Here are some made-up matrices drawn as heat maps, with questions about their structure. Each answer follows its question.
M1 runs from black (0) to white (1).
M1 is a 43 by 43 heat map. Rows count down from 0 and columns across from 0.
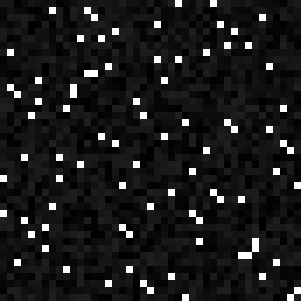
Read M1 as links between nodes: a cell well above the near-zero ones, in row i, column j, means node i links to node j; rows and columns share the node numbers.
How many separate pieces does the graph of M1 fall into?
3
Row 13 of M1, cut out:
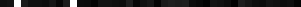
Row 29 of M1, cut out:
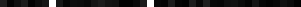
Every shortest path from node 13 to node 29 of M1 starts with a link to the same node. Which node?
node 10
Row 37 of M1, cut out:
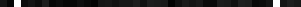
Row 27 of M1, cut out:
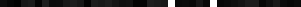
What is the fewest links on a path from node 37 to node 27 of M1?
3
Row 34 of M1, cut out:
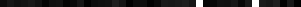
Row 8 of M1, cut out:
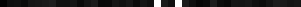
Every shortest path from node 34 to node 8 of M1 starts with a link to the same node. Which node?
node 28
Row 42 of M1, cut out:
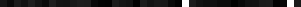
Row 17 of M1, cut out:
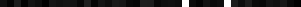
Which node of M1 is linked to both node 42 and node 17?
node 26
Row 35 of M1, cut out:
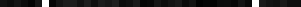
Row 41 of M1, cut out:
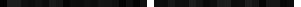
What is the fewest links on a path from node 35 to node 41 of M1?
6
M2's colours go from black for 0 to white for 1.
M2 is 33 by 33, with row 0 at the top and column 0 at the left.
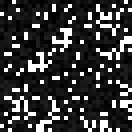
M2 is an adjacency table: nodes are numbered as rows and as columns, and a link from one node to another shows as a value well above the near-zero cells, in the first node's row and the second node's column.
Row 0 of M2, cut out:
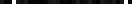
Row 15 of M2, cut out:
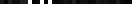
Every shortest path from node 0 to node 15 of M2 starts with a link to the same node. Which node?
node 31
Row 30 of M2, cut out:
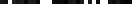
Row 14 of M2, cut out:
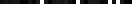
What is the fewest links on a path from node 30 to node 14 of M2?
2
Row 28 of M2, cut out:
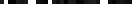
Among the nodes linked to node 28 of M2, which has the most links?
node 25
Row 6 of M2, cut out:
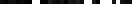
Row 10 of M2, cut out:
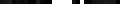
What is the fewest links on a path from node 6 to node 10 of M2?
3
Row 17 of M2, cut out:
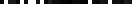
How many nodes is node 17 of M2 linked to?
7
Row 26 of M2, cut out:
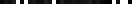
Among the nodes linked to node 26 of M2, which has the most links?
node 13
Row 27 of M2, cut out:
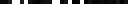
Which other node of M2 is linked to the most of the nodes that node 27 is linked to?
node 29
